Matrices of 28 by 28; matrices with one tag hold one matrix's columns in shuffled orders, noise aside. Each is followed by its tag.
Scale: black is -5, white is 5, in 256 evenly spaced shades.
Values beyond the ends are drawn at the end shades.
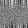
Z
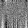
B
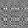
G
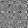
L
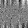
Z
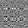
G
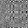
L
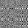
G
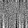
B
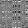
L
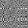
G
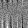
B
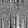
B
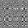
G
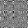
L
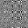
L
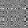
G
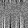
B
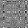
L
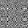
G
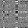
L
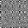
L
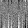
B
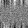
Z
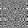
G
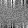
Z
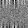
Z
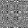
L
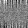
Z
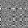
G
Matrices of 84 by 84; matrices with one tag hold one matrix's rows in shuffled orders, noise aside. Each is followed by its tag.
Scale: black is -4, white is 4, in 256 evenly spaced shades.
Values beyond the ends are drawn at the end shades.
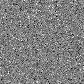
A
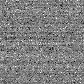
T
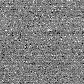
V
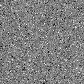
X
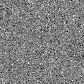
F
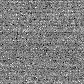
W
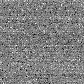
W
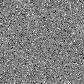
X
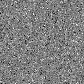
X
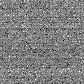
W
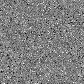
F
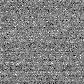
T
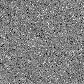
F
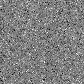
X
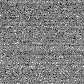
T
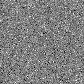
X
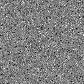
F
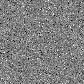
F
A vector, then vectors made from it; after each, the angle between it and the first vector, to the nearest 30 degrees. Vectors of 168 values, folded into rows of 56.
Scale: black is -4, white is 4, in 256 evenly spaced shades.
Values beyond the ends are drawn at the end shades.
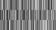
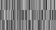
90 degrees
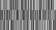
30 degrees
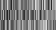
30 degrees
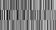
30 degrees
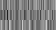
60 degrees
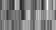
90 degrees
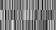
120 degrees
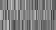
120 degrees
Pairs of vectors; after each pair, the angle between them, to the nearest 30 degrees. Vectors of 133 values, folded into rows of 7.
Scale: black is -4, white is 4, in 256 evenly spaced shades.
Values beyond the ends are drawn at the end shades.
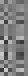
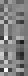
30 degrees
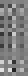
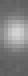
90 degrees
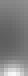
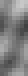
90 degrees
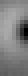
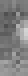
150 degrees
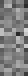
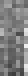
60 degrees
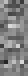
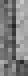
120 degrees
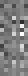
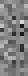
150 degrees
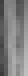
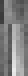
60 degrees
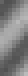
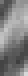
30 degrees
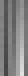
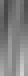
60 degrees
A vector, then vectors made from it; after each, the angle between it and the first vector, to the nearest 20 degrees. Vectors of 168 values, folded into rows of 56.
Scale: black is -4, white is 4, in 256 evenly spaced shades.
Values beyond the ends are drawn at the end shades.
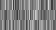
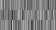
100 degrees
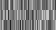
100 degrees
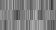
40 degrees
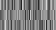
140 degrees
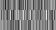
100 degrees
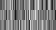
40 degrees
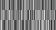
80 degrees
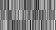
120 degrees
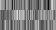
140 degrees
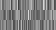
100 degrees
